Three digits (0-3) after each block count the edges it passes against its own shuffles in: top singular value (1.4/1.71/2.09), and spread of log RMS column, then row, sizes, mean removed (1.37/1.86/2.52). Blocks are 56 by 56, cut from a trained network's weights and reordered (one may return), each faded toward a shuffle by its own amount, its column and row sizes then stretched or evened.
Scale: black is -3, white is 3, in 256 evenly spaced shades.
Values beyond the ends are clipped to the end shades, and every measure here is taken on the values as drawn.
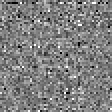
1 1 2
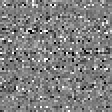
0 0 3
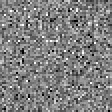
1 1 1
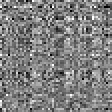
3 1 3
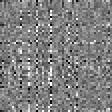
3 3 2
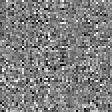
2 2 2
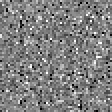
0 1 0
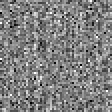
1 1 0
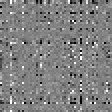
3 3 3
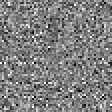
2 1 2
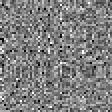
2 1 0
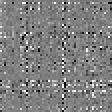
2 3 3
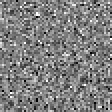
1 1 0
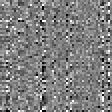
3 3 1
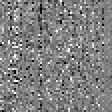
1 3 0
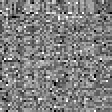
2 0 1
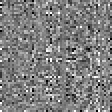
1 3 2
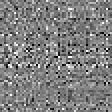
3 2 3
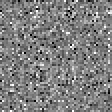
0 2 1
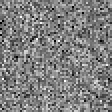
0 0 0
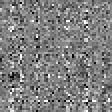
2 3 2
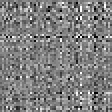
3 2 3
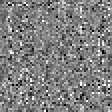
1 2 1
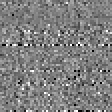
1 0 3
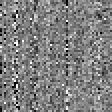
1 3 0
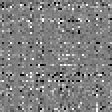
0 3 3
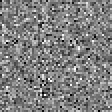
1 1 0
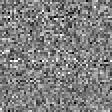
1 0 2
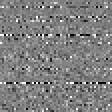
2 0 3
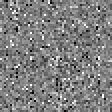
0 2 0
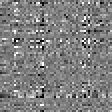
2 2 3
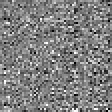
2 2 1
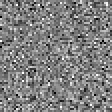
1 1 0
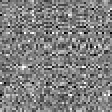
3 0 3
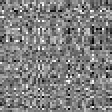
3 2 2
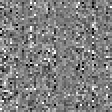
0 3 1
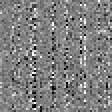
2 3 0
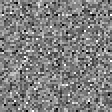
1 0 1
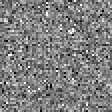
0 1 0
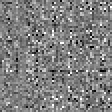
1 3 1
